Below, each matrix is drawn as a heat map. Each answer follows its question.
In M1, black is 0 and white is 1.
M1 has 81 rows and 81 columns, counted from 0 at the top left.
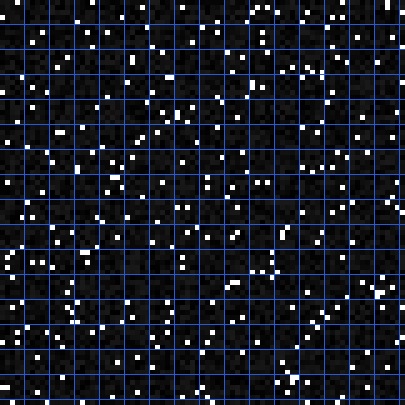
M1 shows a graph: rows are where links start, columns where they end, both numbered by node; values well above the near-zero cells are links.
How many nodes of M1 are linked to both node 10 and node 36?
2
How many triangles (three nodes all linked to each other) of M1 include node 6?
2
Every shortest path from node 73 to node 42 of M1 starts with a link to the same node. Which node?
node 30
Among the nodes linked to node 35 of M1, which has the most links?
node 41
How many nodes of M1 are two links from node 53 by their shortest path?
6
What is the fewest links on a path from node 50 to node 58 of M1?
3
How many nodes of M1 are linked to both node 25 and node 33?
1
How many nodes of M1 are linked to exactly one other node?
1
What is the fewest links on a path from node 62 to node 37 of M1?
3
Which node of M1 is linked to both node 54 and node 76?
node 55
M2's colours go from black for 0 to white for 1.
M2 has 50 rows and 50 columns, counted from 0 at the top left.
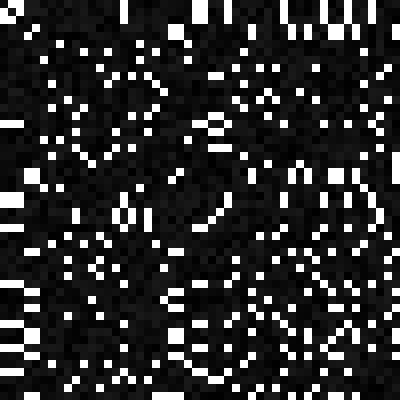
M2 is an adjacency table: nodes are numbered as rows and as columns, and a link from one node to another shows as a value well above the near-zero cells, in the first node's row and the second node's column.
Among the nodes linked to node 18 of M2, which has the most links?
node 28
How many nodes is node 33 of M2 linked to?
4
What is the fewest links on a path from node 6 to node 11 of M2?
4
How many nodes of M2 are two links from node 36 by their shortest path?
3
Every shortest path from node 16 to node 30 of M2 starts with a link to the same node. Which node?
node 14
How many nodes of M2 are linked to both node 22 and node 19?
1
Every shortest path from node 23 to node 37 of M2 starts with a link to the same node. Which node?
node 45
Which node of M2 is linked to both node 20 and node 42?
node 49
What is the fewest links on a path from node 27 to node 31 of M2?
5
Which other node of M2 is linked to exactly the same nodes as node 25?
node 24
